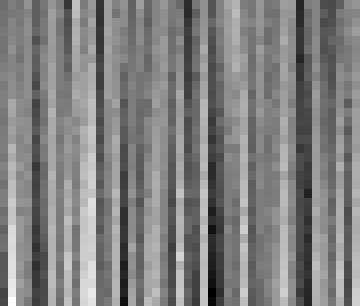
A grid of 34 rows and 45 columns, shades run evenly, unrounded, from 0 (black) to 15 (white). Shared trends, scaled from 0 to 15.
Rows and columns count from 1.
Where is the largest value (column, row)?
2, 34
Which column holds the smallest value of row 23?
27
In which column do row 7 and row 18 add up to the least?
38
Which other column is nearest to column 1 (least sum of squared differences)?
6
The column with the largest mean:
12
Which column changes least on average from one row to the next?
7
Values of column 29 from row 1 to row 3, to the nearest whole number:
10 9 9
